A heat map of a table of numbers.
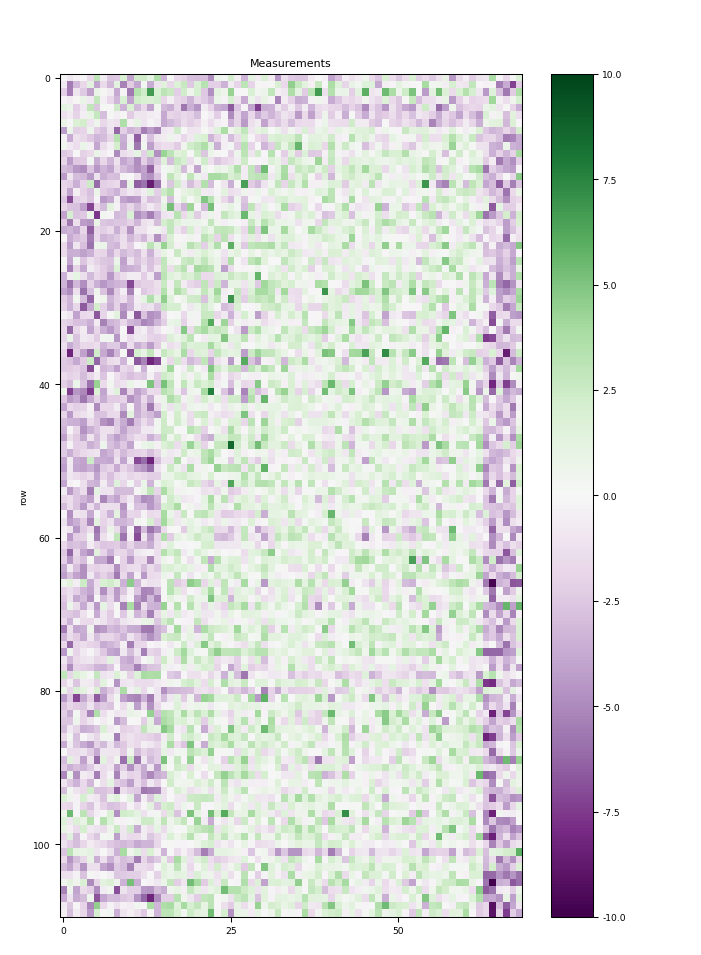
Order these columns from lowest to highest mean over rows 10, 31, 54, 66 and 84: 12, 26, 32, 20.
12, 26, 32, 20
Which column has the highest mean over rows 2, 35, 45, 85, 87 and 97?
45
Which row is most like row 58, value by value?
54
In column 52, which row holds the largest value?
63
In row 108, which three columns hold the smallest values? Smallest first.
64, 66, 4
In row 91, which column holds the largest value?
62
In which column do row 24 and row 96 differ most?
1
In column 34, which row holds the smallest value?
101
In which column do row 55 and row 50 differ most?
4
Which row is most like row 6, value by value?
80
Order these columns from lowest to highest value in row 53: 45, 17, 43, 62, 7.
7, 43, 17, 45, 62
